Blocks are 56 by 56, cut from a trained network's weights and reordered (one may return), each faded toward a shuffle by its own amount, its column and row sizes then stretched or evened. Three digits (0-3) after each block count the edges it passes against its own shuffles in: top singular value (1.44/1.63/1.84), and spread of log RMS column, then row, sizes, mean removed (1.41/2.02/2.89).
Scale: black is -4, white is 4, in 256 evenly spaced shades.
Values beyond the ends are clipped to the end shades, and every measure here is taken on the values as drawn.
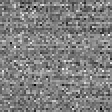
2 1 1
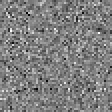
0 1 1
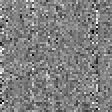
0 2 0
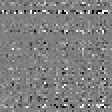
1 2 3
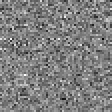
1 0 2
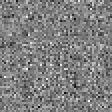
1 1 2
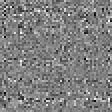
2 2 2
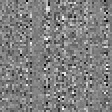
1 3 0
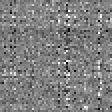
1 2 1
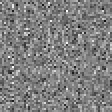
1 2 0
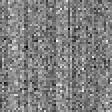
3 0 1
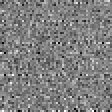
2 0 2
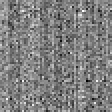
3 0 1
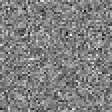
2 1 1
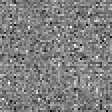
0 1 0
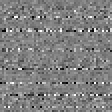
3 0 3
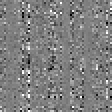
2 3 1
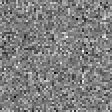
0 0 1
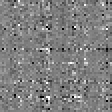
0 2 2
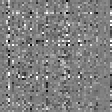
2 3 2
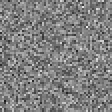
1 0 0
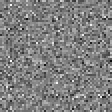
0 1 1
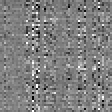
2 3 0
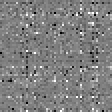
1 2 2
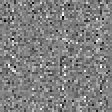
0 2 1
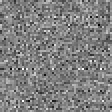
1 0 2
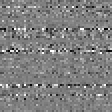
2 0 3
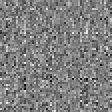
2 2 1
